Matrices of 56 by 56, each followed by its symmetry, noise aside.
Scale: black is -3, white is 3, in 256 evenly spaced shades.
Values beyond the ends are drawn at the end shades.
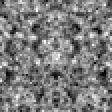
mirrored left to right.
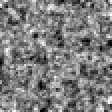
symmetric.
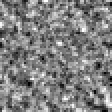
antisymmetric.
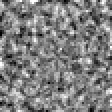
antisymmetric.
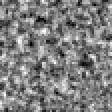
antisymmetric.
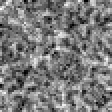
symmetric.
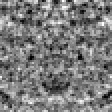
mirrored left to right.
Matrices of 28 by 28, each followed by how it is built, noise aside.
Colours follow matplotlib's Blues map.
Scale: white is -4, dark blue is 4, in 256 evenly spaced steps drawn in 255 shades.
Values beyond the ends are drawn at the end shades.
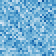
Toeplitz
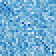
diagonal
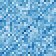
Hankel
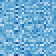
low rank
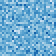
repeating rows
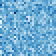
uneven columns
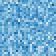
low rank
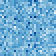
uneven columns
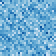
Toeplitz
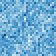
Hankel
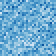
Hankel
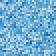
Hankel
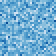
noise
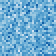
repeating rows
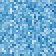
repeating rows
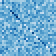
diagonal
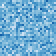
noise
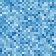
Toeplitz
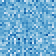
low rank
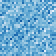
Hankel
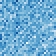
Hankel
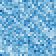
Toeplitz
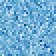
diagonal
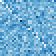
diagonal
